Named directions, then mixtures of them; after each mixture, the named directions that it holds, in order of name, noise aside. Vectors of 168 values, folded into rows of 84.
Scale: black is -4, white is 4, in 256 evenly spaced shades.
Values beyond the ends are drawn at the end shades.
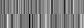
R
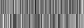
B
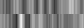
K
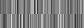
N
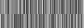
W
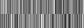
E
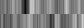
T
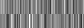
E, R.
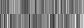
B, R, T.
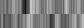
T.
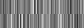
N.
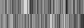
R, T.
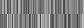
E, R.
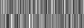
E, R.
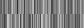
N, R.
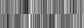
R, T, W.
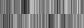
B, T.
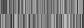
E, W.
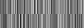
N.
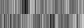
B, T.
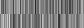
B.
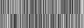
B, R, W.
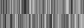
E, R, T.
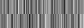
R, W.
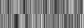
E, K, W.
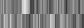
T.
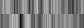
K.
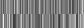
B.
